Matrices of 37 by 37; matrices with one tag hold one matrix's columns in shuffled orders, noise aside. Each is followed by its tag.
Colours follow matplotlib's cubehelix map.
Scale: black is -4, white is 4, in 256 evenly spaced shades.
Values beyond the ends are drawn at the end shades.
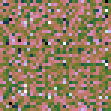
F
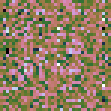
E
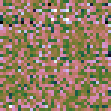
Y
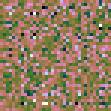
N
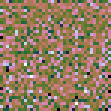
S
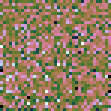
S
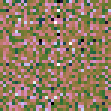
F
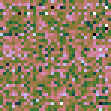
N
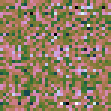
N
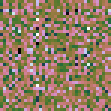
E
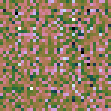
E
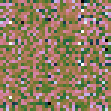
F
